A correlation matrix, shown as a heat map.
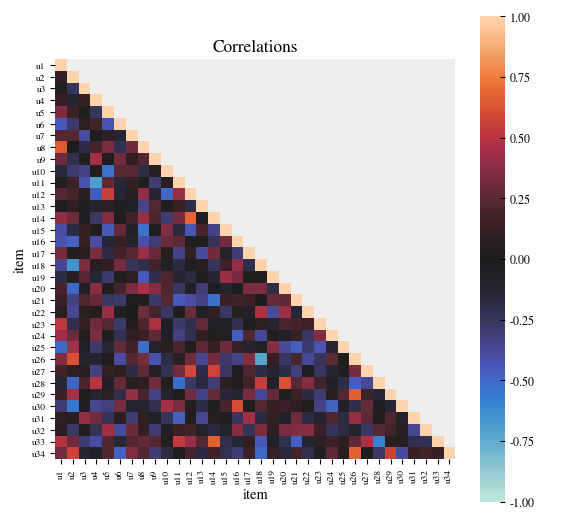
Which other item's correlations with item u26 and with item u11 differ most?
u31
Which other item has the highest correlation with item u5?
u12
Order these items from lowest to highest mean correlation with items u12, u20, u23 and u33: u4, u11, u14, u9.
u4, u11, u9, u14
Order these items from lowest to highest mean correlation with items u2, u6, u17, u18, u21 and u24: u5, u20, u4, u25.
u5, u25, u20, u4
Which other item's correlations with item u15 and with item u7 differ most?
u8
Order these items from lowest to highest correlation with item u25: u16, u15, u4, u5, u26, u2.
u4, u5, u26, u16, u15, u2
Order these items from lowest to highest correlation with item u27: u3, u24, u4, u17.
u4, u24, u3, u17
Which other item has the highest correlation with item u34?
u26
